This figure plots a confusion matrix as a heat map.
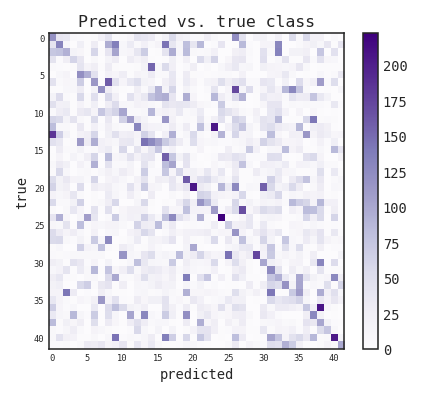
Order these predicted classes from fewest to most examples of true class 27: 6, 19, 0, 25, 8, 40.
40, 19, 25, 0, 6, 8
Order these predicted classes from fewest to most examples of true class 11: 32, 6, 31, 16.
31, 6, 32, 16
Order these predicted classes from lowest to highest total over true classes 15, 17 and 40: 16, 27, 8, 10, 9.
10, 8, 27, 9, 16
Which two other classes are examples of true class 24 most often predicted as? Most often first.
17, 5
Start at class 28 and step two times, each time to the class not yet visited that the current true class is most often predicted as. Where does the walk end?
30
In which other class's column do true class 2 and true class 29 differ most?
25
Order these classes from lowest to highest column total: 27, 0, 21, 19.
21, 27, 0, 19
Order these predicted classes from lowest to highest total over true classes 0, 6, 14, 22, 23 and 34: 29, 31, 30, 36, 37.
29, 37, 30, 36, 31
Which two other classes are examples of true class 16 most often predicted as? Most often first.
8, 17
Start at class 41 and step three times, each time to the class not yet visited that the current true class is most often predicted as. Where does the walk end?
7
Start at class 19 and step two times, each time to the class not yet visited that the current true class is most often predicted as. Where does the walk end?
38
